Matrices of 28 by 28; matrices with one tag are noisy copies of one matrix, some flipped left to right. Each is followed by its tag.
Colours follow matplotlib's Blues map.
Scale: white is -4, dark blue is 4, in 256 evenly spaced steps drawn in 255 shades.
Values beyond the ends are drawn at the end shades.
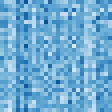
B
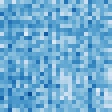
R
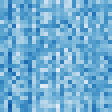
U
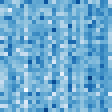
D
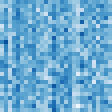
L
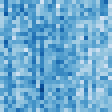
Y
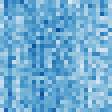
Y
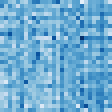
R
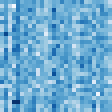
L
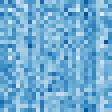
B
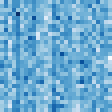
L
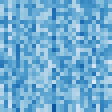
L
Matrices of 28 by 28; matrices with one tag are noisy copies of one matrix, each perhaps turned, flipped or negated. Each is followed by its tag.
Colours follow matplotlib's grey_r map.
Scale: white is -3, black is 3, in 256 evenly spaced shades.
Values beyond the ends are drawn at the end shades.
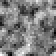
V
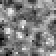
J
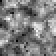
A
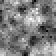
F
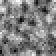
J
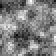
F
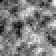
A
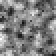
J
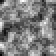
V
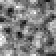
J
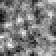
J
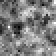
A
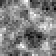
F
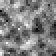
A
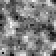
V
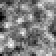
J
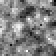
A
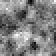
F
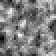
J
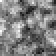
A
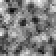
J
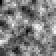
A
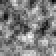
A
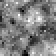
F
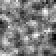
J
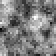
F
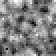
J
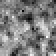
A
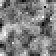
V
